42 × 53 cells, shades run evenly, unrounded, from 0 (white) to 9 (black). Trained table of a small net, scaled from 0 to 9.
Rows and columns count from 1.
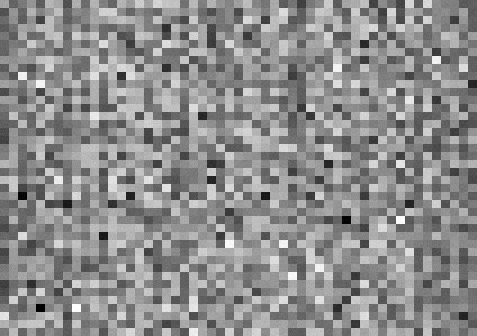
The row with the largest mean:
28
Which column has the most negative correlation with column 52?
16
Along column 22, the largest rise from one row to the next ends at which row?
40
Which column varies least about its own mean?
47
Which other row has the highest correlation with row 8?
22
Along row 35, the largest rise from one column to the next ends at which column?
34
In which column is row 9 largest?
19
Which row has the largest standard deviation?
25
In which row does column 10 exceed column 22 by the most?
14
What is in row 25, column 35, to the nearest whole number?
7
